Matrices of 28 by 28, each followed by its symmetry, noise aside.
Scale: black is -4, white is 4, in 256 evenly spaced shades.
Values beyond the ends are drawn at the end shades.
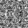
mirrored top to bottom.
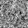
no symmetry.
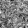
antisymmetric.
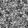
same after a half turn.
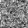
no symmetry.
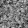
same after a half turn.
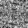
same after a half turn.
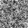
same after a half turn.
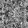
mirrored top to bottom.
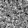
antisymmetric.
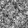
symmetric.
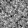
symmetric.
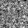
no symmetry.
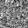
no symmetry.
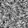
no symmetry.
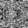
mirrored top to bottom.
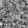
no symmetry.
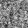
no symmetry.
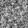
same after a half turn.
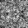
mirrored top to bottom.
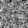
antisymmetric.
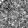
symmetric.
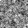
symmetric.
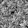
symmetric.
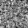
antisymmetric.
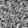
antisymmetric.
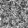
no symmetry.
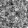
mirrored top to bottom.
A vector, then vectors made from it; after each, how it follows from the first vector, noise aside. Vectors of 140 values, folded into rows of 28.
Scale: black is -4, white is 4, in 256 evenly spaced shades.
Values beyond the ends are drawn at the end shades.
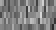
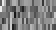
reversed, negated.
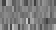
reversed, partly zeroed.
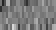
reversed, partly zeroed.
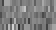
reversed, partly zeroed.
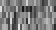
reversed, negated.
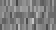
wrapped around, shrunk.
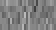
wrapped around, shrunk.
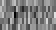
reversed, negated.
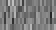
wrapped around, partly zeroed.
